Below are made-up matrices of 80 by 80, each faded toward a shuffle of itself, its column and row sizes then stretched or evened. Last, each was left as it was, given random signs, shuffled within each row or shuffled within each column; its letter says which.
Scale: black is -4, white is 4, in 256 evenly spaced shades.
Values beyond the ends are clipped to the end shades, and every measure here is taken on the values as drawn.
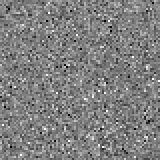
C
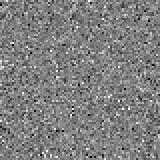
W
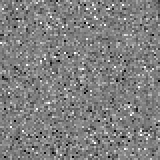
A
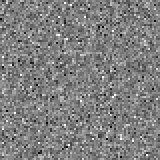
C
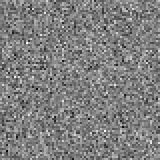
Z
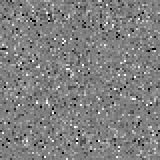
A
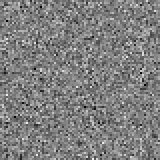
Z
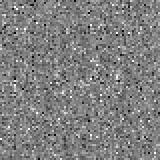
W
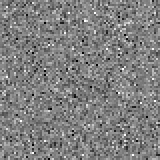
C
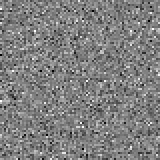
W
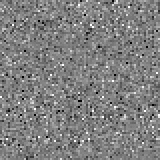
A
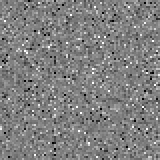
C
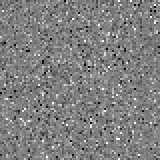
C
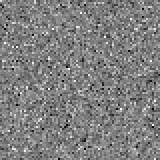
A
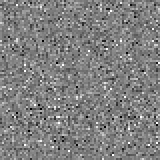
Z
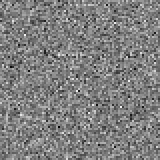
A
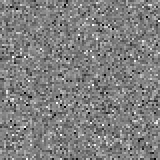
Z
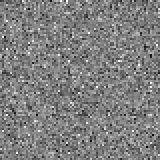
A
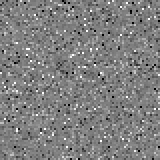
A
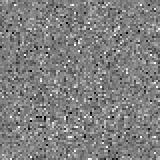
W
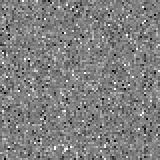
C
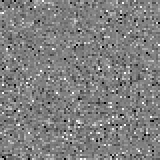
W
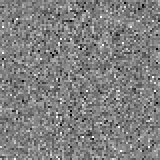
C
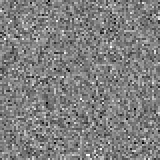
W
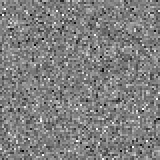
A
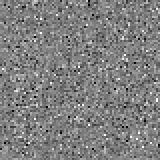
Z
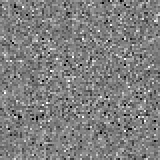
Z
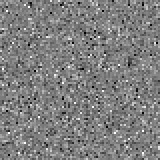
Z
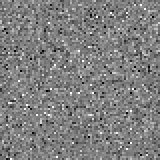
A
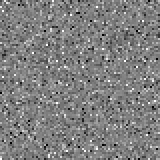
A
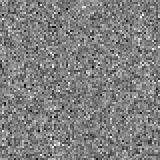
W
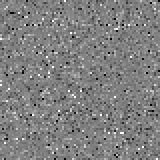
A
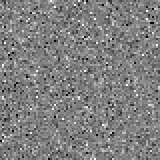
C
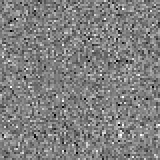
W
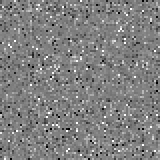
Z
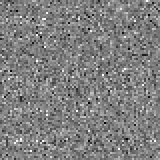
W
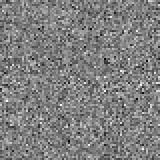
W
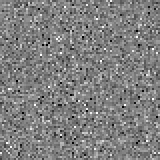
C
